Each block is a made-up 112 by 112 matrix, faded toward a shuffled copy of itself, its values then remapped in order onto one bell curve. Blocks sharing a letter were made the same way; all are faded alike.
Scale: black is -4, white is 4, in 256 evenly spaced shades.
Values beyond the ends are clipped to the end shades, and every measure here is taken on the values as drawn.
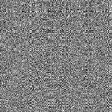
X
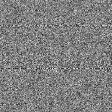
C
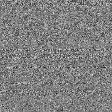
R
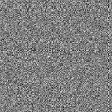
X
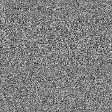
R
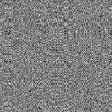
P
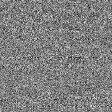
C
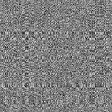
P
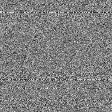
R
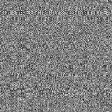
X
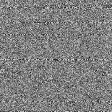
C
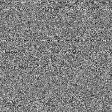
R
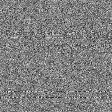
C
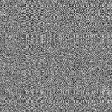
P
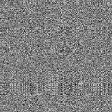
X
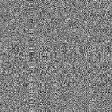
X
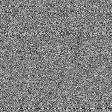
R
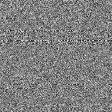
C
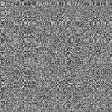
P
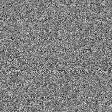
C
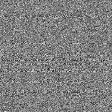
C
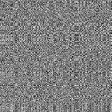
P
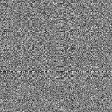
X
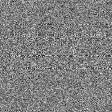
C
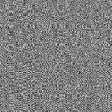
P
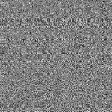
X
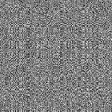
P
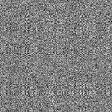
X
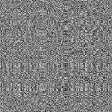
P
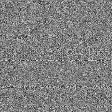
C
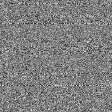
R
